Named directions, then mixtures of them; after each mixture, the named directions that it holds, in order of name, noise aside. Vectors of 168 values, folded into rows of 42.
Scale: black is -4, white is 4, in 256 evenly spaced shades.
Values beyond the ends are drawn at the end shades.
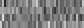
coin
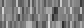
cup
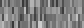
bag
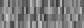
bag, cup.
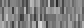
bag.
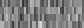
bag.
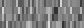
cup.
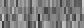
bag, coin, cup.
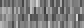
bag, coin, cup.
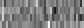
coin, cup.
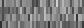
bag, coin.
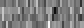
coin, cup.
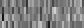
bag, coin, cup.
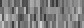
bag.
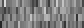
bag, coin.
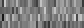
coin.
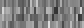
bag, coin, cup.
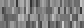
bag, cup.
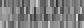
bag, coin, cup.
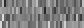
coin.
